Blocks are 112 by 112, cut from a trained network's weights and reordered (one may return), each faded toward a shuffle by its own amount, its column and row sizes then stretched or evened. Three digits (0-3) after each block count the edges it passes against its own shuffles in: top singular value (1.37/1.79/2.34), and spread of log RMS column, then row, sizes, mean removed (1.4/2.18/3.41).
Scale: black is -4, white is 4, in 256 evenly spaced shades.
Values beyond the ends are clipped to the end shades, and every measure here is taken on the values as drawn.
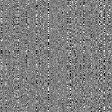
3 3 0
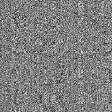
2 2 1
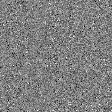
0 1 0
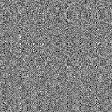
3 2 1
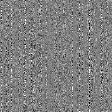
1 3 0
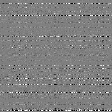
3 1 3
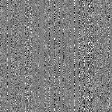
0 3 0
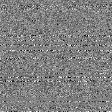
1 0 3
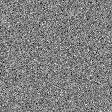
0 0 0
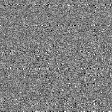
2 1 2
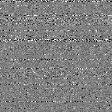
2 1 3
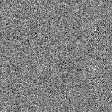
2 1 0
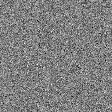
0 1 0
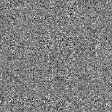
1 2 2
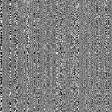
3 3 1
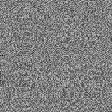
3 0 0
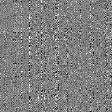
2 3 1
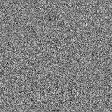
1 0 1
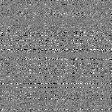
1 2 3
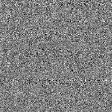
0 1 2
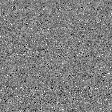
0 0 2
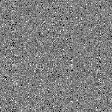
2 2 0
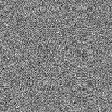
3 0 0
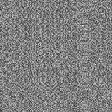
3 0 0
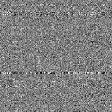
3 1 2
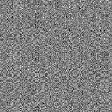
3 2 1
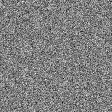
0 0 0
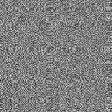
3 1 1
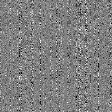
0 3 0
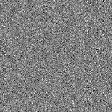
2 1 0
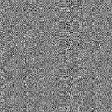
3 2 2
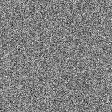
1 0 0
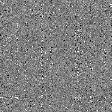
1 2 1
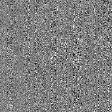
1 3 0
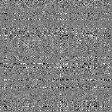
2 2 3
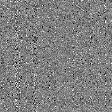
1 2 1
